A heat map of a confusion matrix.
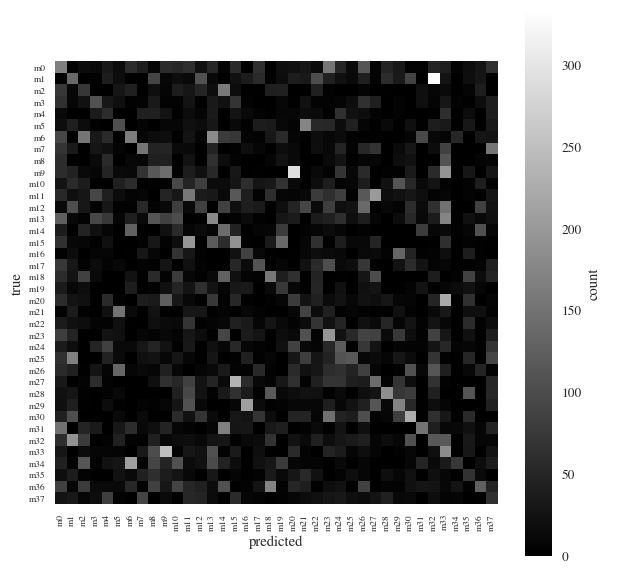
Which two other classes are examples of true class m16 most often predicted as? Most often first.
m29, m10
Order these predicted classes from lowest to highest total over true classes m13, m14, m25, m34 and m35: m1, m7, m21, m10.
m7, m21, m1, m10
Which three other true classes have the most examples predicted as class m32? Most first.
m1, m26, m23
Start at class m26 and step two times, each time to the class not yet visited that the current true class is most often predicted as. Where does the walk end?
m21
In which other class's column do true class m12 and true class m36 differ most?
m18
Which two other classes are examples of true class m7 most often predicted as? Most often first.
m37, m33
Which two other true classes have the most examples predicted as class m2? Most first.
m6, m34
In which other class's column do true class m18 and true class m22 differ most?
m14
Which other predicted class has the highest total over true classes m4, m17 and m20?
m33
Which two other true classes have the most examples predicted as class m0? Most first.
m31, m13
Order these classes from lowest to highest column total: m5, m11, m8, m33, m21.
m5, m21, m8, m11, m33
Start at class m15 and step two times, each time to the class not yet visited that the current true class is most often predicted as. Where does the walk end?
m27
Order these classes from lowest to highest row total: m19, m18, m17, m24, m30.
m19, m17, m24, m18, m30
